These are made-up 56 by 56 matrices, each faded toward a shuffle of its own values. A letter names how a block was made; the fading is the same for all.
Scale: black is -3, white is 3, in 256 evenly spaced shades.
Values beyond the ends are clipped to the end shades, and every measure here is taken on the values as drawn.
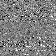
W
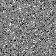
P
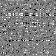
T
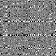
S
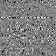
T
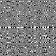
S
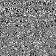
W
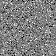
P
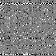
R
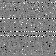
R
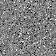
P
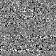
W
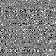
T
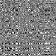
R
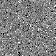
P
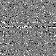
T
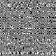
R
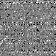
T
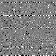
R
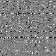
T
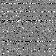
T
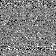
W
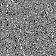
P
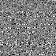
W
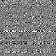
R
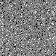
P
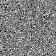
P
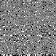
T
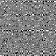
R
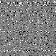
T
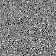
P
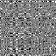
S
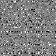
T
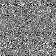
W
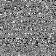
W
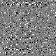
T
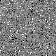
P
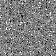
P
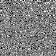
W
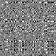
R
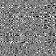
R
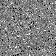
P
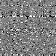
T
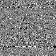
W
